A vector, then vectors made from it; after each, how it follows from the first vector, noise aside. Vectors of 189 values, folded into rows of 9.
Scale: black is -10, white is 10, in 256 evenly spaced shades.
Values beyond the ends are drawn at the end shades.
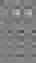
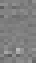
reversed, partly zeroed.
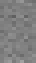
wrapped around, shrunk.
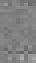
wrapped around, partly zeroed.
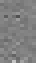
wrapped around, partly zeroed.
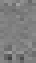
wrapped around, negated, partly zeroed.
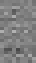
reversed, negated.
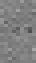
wrapped around, negated, partly zeroed.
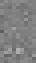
reversed, partly zeroed.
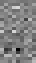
reversed, negated, scaled up.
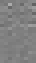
wrapped around, negated, partly zeroed.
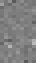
wrapped around, partly zeroed.
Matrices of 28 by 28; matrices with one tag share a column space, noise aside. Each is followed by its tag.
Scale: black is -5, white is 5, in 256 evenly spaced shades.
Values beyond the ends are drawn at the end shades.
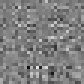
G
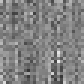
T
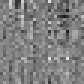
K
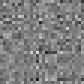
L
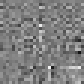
G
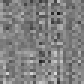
T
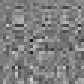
G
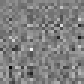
G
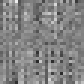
T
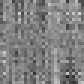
T
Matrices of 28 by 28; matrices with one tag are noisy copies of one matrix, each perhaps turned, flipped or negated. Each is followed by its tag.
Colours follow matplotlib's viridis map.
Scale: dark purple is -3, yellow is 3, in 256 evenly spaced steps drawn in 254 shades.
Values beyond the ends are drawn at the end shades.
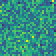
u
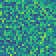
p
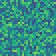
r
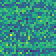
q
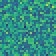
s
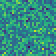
s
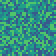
r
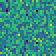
r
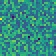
p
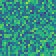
p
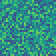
s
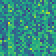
q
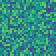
r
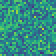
u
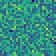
u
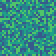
r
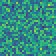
p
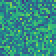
u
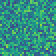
s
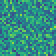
p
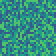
p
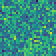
u
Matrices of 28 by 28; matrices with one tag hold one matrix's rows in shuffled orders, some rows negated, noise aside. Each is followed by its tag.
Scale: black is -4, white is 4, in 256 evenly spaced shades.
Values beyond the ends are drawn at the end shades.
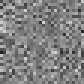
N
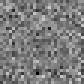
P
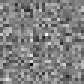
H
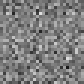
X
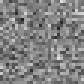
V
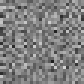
N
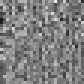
N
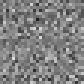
X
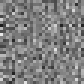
N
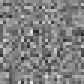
H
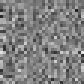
N
